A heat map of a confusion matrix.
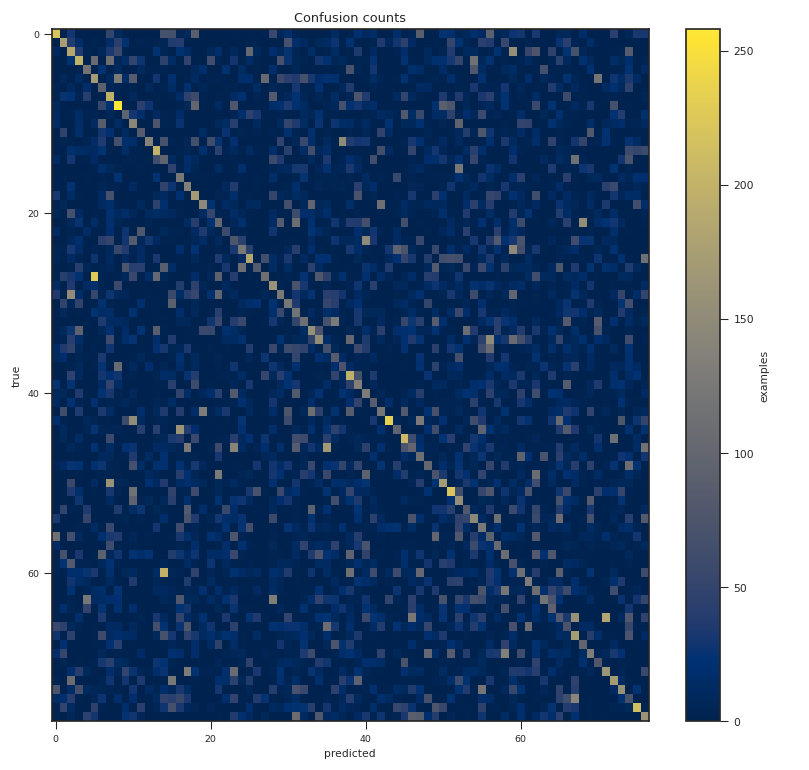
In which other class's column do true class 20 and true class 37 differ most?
8
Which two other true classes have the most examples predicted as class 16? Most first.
44, 63
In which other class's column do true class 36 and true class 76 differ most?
46
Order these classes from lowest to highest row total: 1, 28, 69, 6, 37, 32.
6, 37, 28, 1, 69, 32
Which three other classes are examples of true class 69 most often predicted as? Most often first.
58, 48, 51
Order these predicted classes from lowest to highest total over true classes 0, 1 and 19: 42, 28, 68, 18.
68, 28, 18, 42
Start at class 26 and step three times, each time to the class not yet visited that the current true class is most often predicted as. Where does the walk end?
2
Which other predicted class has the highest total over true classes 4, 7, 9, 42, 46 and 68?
45
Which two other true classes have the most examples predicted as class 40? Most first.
23, 49
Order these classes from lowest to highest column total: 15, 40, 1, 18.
1, 15, 40, 18
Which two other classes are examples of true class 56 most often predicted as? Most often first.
0, 49
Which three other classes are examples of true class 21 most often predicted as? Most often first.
68, 31, 29
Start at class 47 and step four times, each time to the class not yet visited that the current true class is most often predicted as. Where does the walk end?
74
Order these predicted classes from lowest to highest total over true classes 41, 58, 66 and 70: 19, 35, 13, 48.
19, 48, 13, 35
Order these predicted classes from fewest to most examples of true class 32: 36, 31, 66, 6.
6, 31, 66, 36
